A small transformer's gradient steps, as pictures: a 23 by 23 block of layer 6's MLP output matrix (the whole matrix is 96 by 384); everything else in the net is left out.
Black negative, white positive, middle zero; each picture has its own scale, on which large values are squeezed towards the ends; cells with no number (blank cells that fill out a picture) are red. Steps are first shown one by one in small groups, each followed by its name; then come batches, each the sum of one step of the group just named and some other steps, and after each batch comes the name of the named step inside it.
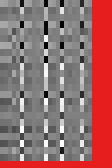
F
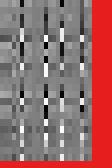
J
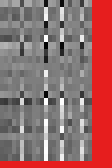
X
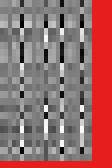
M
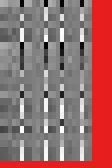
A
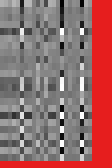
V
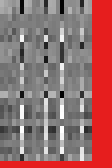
A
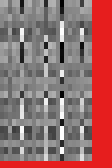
A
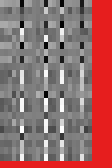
F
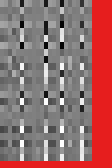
F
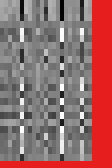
V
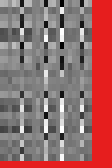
M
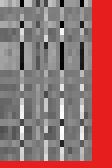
A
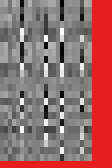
J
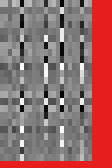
J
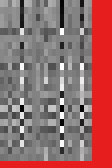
V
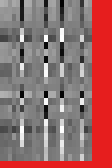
J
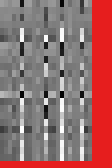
J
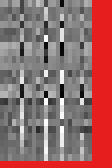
X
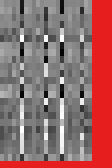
J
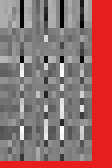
M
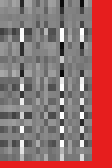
V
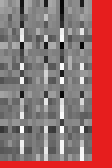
A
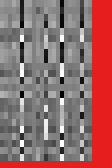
M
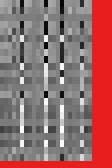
F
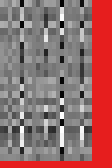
M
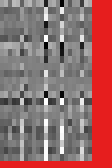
X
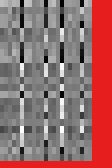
M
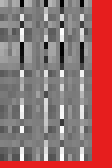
A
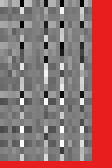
F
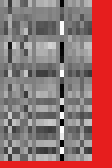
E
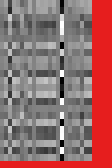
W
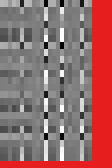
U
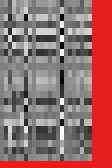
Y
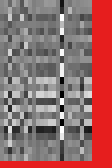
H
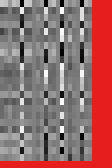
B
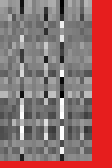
W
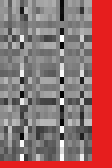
Y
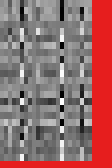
Y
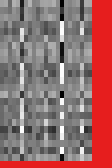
E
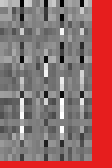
B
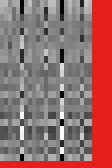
E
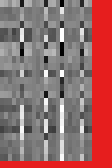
U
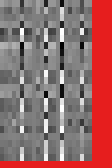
U
